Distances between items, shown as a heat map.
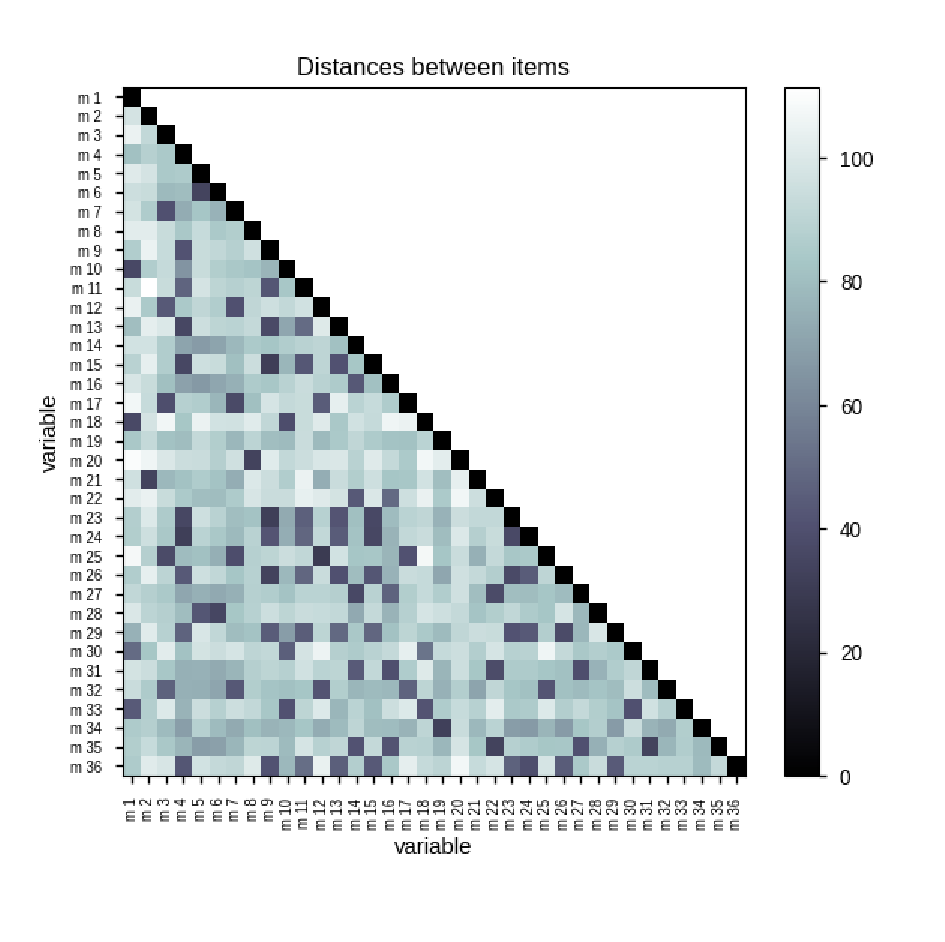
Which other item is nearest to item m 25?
m 12
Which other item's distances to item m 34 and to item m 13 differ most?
m 19
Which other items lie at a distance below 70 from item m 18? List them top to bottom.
m 1, m 10, m 30, m 33
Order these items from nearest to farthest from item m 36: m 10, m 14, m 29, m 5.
m 29, m 10, m 14, m 5
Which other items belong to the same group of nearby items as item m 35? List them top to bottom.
m 14, m 16, m 22, m 27, m 31
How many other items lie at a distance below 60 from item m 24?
9
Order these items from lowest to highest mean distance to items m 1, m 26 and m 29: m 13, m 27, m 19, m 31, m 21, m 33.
m 13, m 33, m 19, m 27, m 31, m 21
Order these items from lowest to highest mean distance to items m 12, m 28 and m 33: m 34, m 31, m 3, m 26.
m 3, m 34, m 31, m 26
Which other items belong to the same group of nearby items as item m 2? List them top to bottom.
m 21
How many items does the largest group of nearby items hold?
10
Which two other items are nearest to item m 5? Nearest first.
m 6, m 28
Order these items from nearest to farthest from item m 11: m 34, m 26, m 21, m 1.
m 26, m 34, m 1, m 21
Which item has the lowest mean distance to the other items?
m 4
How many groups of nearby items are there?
8
